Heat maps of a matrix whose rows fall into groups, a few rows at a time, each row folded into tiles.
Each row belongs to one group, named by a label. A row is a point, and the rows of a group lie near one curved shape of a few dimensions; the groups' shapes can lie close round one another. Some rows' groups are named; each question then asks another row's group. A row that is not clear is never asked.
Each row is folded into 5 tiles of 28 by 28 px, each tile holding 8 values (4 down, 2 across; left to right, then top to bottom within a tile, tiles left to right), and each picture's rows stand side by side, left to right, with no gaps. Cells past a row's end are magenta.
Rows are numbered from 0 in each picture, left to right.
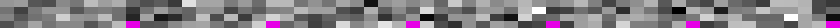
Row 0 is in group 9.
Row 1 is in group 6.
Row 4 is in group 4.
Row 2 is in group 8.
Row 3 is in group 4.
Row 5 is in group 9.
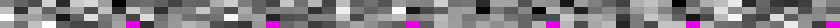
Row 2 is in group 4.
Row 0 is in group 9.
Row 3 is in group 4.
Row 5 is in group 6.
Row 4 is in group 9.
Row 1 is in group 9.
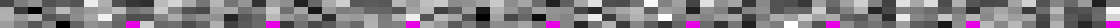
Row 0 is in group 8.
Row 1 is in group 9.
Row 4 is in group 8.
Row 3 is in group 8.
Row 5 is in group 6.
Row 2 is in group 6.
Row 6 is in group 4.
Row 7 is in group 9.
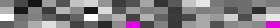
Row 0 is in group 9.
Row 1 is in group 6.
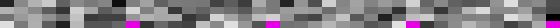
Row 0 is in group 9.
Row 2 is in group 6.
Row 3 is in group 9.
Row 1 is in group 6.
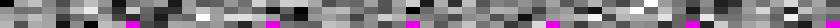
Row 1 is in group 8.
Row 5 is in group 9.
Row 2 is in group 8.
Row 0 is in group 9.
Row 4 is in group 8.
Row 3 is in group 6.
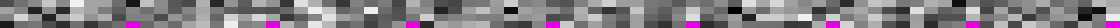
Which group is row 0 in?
8
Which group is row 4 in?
9
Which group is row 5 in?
8
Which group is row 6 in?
9
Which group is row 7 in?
6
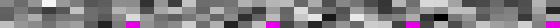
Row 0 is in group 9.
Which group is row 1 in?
6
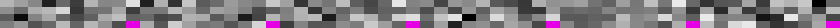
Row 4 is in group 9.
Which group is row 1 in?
6
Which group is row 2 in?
6
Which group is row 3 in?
6
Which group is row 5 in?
9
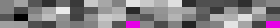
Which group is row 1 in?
6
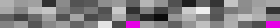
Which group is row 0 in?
8
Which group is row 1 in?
8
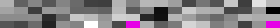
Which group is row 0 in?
6
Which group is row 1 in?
8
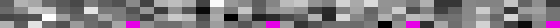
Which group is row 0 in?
6
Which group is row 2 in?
4
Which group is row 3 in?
9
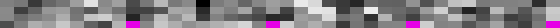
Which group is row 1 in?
4
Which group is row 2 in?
6
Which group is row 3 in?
9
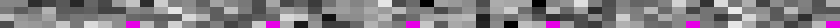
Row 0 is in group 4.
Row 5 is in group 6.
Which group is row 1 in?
6
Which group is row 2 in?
8
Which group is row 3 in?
9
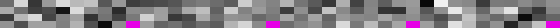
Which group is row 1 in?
8
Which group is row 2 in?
4
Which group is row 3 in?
6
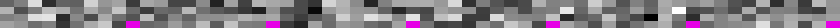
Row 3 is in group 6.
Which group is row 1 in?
4
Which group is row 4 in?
4
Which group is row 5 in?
4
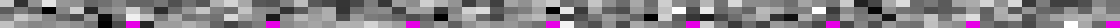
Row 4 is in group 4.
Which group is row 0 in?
9
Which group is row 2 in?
4
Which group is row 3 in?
8
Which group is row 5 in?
4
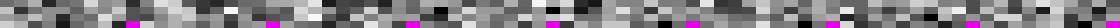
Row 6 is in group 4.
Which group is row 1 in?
6
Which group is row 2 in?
6
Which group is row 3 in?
8
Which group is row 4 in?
9
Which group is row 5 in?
9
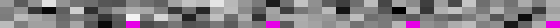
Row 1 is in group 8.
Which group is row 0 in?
9
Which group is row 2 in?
4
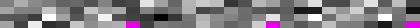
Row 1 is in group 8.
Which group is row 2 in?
8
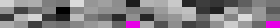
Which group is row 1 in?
6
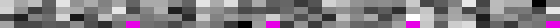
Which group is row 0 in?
4
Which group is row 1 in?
4
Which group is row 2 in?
6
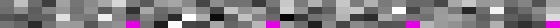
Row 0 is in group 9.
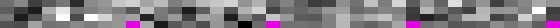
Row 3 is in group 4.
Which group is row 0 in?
8
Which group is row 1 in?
4
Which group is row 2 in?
9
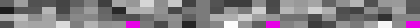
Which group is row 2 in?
8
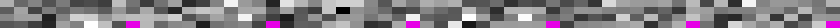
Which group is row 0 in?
6
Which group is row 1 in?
8
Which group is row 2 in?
8
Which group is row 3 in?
6
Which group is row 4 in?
6
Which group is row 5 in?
6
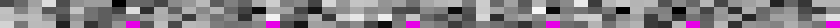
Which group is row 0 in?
9
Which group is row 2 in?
8
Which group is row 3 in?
4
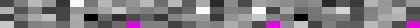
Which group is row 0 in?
4
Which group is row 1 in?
4
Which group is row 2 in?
8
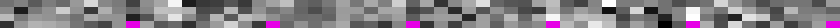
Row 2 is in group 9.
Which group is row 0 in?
9
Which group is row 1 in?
6
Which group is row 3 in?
6
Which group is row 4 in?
9
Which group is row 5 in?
6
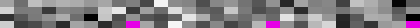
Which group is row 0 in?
4
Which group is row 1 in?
6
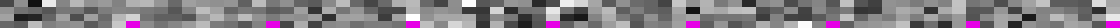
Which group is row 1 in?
9
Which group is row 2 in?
6
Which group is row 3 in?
9
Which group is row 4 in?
8
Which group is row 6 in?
9
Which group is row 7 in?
6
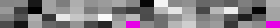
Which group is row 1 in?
6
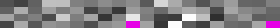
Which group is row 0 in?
6
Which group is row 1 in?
6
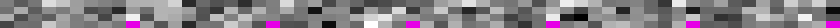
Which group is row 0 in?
6
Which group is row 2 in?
6
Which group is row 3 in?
9
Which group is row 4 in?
8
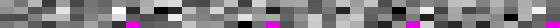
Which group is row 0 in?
4
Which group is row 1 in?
8
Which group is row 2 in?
4
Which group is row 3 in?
4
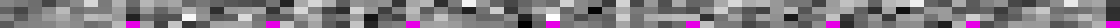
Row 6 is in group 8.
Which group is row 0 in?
9
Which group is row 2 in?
9
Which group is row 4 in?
4
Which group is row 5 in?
9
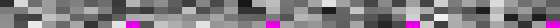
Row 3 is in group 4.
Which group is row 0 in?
6
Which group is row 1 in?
4
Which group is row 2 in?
9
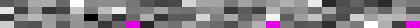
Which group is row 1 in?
6
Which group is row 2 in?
6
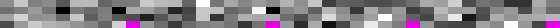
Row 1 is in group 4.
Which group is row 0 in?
4
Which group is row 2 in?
6
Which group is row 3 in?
6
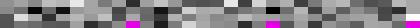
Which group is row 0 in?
8
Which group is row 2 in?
6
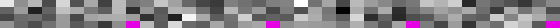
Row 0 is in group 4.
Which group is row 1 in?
6
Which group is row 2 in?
4
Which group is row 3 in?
6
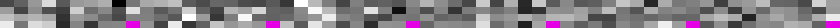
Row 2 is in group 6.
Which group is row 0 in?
9
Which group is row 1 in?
6
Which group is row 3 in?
4
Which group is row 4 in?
8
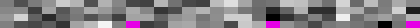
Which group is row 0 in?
8
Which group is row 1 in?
9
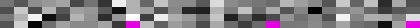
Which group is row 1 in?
4
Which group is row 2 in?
4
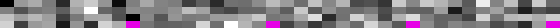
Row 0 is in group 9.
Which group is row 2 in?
6
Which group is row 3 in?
4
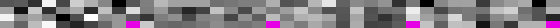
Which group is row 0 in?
9
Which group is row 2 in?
9
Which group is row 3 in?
9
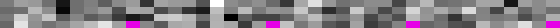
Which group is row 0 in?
4
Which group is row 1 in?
4
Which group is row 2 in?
9
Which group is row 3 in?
8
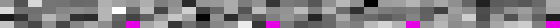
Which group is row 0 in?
4
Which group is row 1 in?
8
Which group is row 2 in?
8
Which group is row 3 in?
4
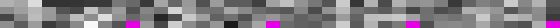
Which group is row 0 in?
6
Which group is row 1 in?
6
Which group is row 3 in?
9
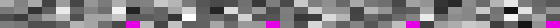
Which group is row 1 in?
6
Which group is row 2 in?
6
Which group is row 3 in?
9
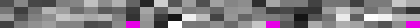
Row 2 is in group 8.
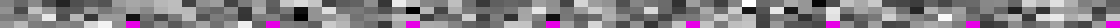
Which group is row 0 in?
4
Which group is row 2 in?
8
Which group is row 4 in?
6
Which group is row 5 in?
9
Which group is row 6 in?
6
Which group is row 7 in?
8
